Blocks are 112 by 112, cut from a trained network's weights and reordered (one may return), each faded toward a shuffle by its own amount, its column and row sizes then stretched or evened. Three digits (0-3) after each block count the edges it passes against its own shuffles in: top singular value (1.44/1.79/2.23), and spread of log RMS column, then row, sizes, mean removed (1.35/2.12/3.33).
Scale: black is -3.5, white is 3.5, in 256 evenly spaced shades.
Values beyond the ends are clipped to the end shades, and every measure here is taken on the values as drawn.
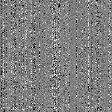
1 3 1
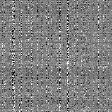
2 3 0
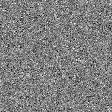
0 0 0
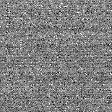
1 1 1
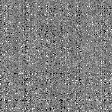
1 2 2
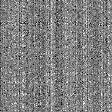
3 2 2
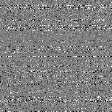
0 1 3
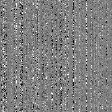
1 3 0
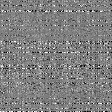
2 0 3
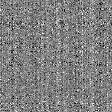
2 1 2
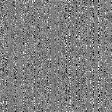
0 3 0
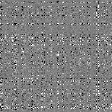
0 3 3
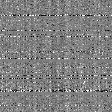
2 0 3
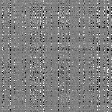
2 3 2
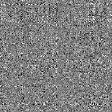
1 2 2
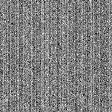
3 0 1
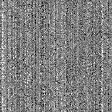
3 2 1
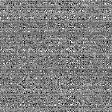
2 2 2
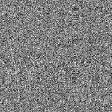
2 1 1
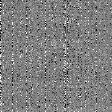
1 3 0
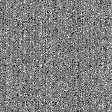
1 0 1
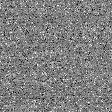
0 0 0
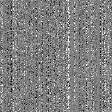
2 3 0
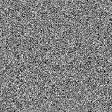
1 1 0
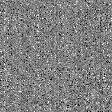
0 1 1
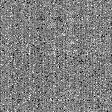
1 0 1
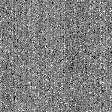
1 1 0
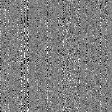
1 3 1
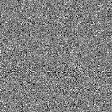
2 1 2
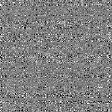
2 2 3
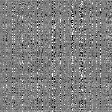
2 3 0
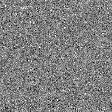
0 1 1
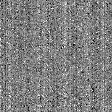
2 1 1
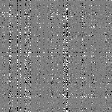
1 3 2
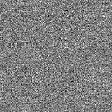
2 1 1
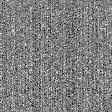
2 1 1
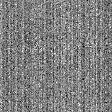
3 1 1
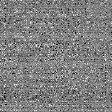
1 2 2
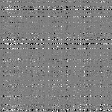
2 2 3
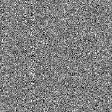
2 2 0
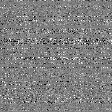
0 0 3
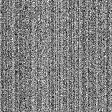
3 0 0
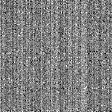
3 0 2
